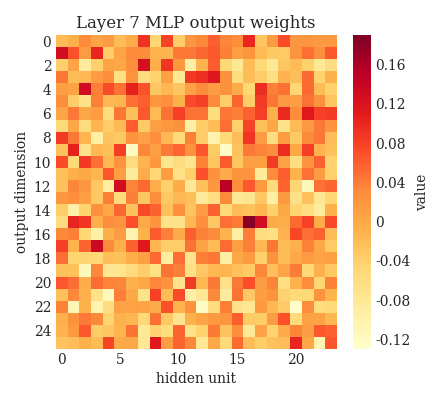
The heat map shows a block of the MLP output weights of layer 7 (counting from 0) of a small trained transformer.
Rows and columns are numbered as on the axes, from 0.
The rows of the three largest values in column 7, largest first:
2, 17, 0
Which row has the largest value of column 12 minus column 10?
3
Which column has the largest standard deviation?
16
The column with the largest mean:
21
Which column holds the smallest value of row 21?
4
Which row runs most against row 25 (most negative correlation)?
10
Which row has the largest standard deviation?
12
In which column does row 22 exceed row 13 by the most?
9
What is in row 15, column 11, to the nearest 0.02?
-0.02
